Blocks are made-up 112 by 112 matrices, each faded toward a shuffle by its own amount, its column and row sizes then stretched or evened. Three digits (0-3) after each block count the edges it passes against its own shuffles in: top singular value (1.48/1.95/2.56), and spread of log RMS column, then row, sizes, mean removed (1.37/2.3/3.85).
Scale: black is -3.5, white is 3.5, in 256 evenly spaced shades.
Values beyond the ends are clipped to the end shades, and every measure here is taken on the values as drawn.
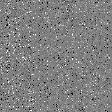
0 2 1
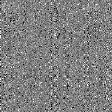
2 2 1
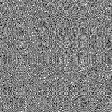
3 0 0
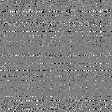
2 1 3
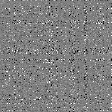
0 2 2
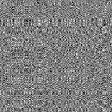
3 1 1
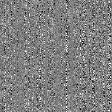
0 3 0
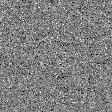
0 0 1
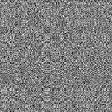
3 1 1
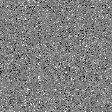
1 1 1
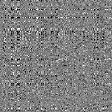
3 2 2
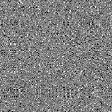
2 1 1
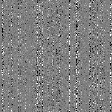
2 3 0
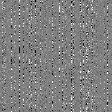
1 3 0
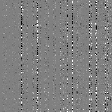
2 3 1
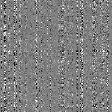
2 3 1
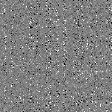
1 2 1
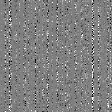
2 3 0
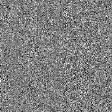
0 2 0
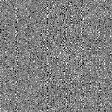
2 2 0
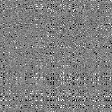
3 2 2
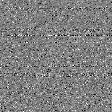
2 0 2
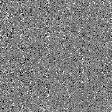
0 2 1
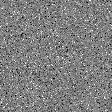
0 0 0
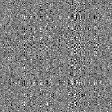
3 2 1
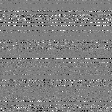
2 0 3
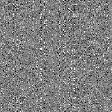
2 2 0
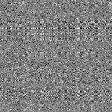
3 0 2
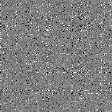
0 2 2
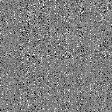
0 2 1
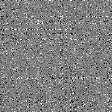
1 2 2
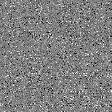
1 1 1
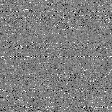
1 0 2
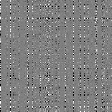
3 3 2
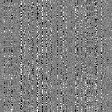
3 3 0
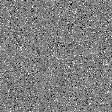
1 1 0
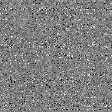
1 1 2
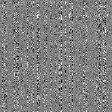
1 3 1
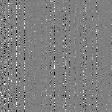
2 3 1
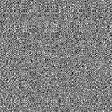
3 1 1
